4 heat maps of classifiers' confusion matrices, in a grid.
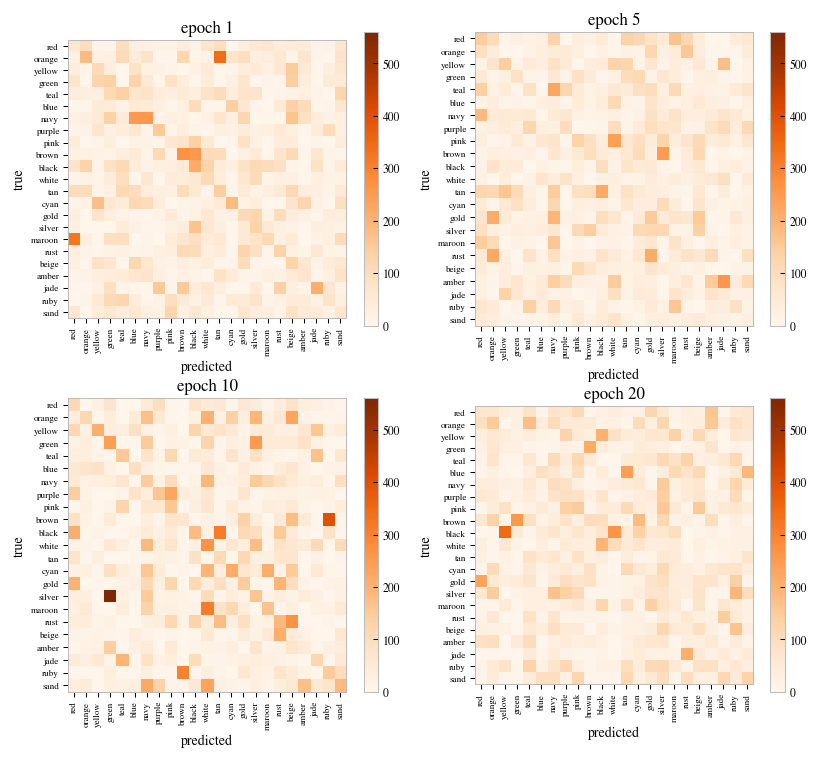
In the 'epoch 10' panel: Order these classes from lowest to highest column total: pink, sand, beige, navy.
sand, pink, beige, navy
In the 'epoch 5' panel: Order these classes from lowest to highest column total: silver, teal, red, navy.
teal, silver, red, navy
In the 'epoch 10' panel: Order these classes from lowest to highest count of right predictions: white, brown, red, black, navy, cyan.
brown, red, navy, black, cyan, white
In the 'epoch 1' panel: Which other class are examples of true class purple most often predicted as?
ruby
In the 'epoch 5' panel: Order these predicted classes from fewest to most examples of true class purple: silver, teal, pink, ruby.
pink, ruby, silver, teal
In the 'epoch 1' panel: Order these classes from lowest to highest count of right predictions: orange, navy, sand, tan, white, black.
sand, white, tan, orange, black, navy
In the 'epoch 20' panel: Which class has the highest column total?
silver
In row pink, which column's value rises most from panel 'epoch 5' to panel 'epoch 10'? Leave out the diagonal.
teal
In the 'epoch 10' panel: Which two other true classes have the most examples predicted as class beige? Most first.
rust, orange
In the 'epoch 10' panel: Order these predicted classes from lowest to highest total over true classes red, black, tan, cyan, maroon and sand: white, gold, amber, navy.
amber, gold, navy, white
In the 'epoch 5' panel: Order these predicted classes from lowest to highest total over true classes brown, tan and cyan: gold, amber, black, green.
amber, gold, green, black
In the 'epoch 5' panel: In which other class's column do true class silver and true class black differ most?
brown
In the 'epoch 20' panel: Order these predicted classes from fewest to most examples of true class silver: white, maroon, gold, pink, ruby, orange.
white, maroon, gold, pink, orange, ruby
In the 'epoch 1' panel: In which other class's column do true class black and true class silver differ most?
orange
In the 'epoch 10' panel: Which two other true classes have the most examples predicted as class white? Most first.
maroon, sand
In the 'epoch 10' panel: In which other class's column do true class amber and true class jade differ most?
teal
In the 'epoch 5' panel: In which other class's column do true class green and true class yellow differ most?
jade
